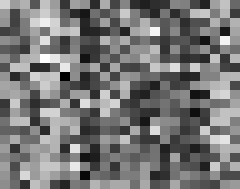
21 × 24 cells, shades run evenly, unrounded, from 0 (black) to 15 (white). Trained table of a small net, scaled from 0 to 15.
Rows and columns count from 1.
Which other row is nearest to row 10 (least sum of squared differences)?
16
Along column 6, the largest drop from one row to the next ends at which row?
8
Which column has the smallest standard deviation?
19
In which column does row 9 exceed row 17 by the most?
21
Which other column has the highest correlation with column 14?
4
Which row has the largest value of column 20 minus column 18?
2
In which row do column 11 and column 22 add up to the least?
6
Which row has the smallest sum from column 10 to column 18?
1
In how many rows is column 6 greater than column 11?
16
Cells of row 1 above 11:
3
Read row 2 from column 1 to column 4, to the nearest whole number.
9 4 9 10
